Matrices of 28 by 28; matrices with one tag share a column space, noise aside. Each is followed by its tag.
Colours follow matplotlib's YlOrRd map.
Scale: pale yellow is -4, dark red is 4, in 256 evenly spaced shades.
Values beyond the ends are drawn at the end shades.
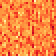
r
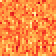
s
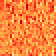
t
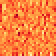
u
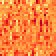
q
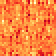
q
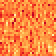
s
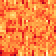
q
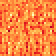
s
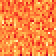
t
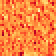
u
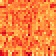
r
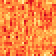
q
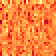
q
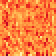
r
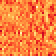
u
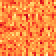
u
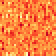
u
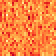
u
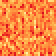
r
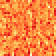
r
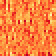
q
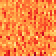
r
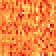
u
